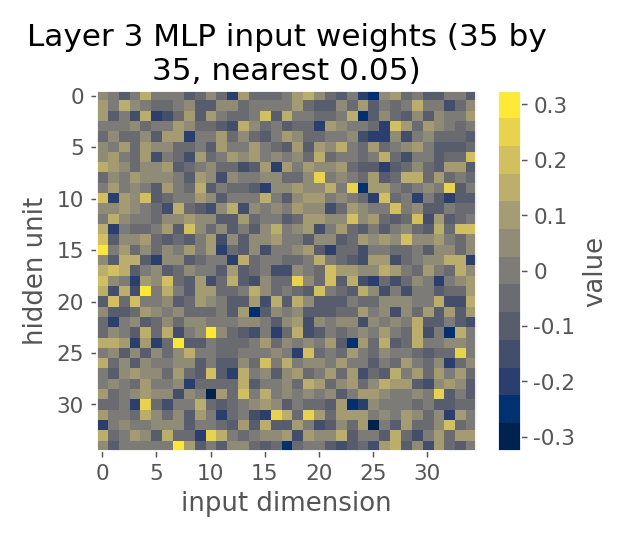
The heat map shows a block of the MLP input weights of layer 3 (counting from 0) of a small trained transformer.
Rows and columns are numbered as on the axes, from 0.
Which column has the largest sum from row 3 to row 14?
0
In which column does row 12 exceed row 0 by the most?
25
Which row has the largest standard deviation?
18
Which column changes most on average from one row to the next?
24
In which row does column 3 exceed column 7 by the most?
20
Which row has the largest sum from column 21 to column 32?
17
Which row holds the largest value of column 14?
19
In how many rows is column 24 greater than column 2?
7
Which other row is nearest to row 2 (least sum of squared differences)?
26
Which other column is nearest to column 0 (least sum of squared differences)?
2
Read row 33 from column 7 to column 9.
-0.05 -0.05 -0.2
